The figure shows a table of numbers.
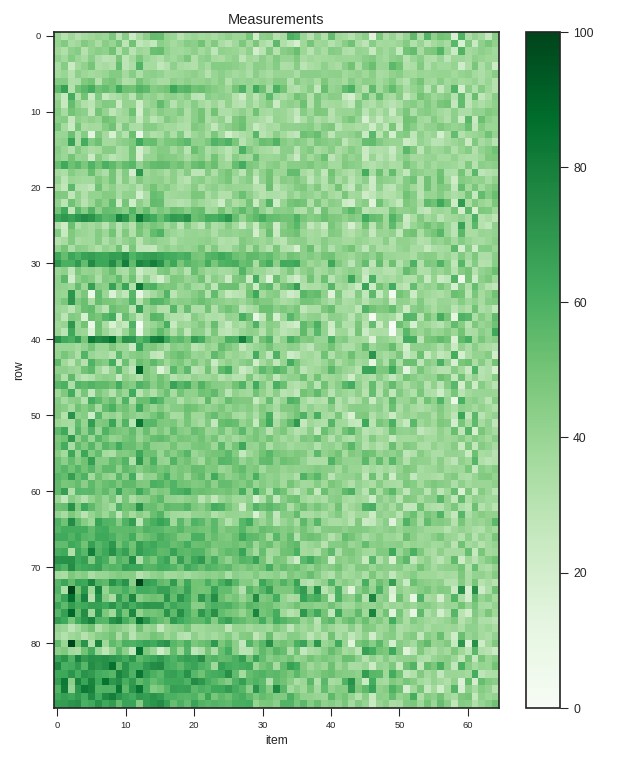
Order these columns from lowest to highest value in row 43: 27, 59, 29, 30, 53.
29, 53, 30, 27, 59
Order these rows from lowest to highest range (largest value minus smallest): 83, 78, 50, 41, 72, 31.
78, 31, 41, 50, 83, 72
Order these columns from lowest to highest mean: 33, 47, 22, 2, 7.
47, 33, 22, 7, 2
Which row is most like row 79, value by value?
19
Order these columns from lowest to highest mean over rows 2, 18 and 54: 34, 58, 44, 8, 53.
58, 53, 44, 34, 8
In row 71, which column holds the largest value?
37
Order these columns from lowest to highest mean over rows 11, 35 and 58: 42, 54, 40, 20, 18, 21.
40, 54, 42, 18, 20, 21
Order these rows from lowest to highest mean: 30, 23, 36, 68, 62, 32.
32, 36, 23, 62, 68, 30
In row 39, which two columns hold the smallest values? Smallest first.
49, 12
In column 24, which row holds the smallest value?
22
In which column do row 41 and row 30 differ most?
10
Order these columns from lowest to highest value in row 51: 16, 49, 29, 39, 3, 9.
29, 39, 9, 16, 3, 49
